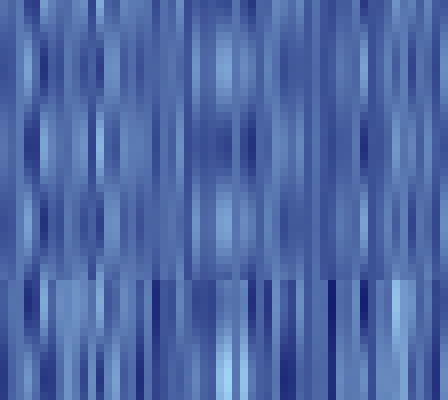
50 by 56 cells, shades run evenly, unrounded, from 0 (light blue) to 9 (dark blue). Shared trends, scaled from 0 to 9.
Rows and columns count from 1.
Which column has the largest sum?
42
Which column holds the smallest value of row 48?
29
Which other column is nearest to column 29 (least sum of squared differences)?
28
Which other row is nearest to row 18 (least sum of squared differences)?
19
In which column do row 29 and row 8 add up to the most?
6
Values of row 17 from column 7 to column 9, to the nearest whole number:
4 5 5
